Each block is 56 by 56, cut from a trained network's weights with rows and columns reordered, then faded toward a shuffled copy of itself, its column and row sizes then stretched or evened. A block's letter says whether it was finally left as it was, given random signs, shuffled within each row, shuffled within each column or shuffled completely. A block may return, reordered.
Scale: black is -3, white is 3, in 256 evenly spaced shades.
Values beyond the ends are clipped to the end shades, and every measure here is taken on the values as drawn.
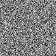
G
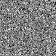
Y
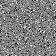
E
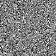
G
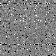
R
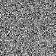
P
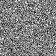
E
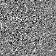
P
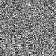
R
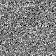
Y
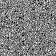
E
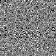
R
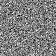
E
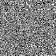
P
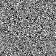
Y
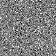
G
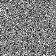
P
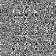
R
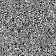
Y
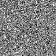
G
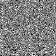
P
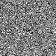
Y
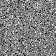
E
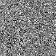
P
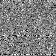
Y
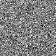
P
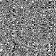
R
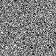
Y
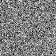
Y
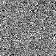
P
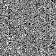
G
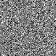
G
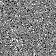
E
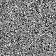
E
